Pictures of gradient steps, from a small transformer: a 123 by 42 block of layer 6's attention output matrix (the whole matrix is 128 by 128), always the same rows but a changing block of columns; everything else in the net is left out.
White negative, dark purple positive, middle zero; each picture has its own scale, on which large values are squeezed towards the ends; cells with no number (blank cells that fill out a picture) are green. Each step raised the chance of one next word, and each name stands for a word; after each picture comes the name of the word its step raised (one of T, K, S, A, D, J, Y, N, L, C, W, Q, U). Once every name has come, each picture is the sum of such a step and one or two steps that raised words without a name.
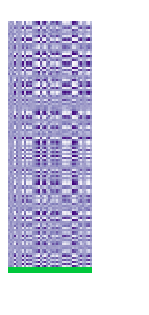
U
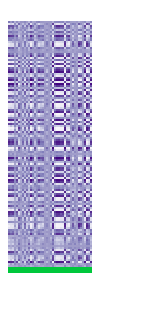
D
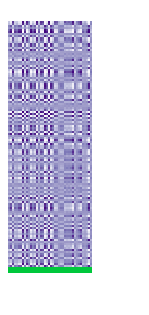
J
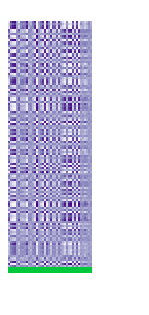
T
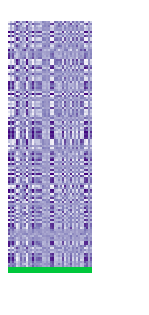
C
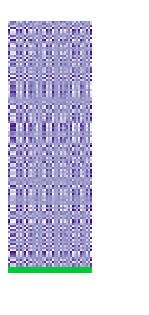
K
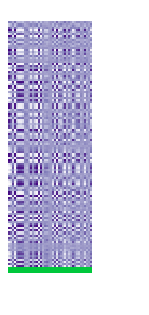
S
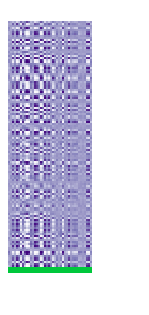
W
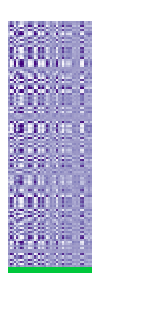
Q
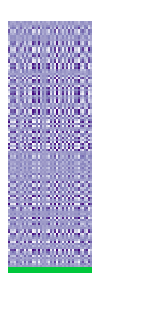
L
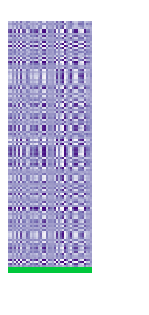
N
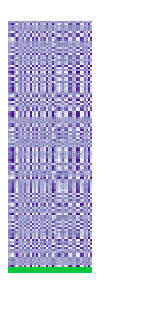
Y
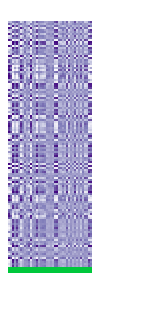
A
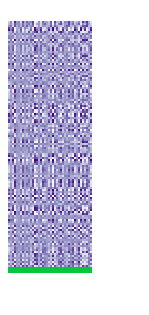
S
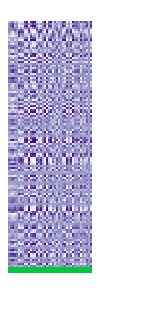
T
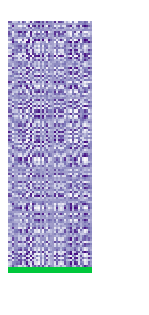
Q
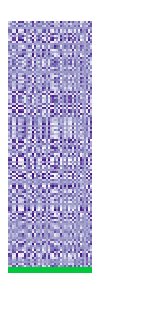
C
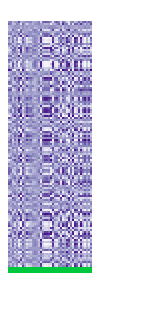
S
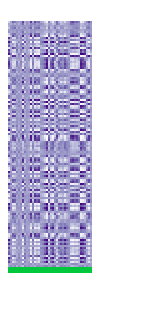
Y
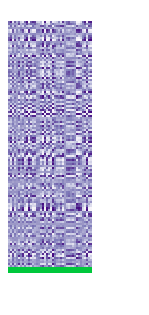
J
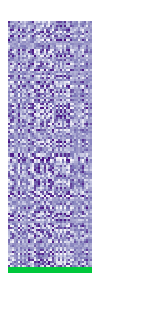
S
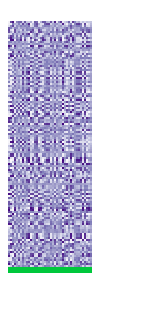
Y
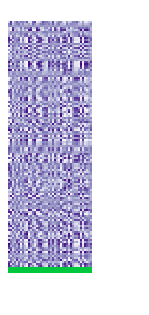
S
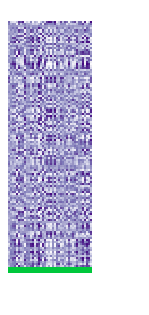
U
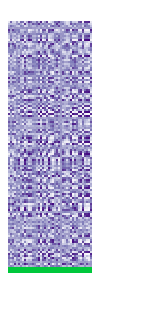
J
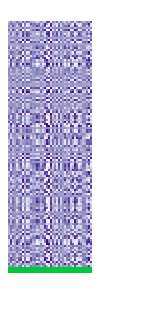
Q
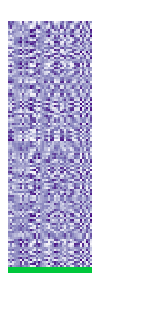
T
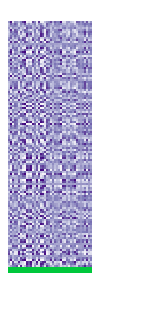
W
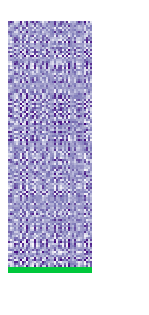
W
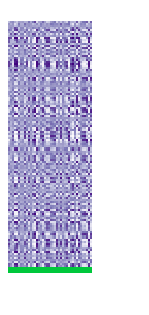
C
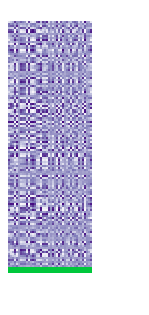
L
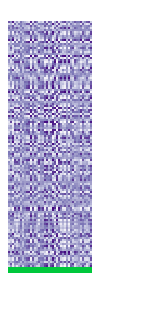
W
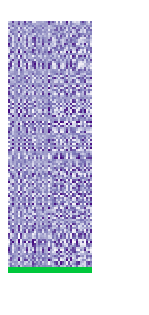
L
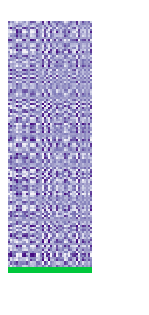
K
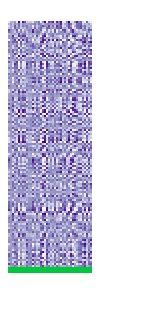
T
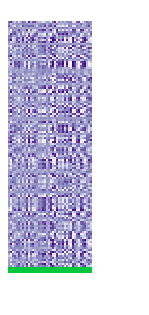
Q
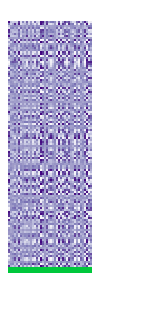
U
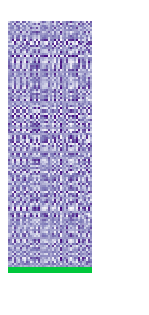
A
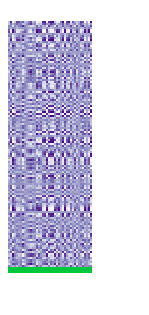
J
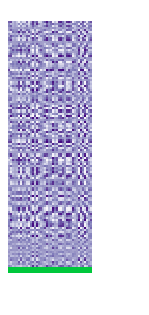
S
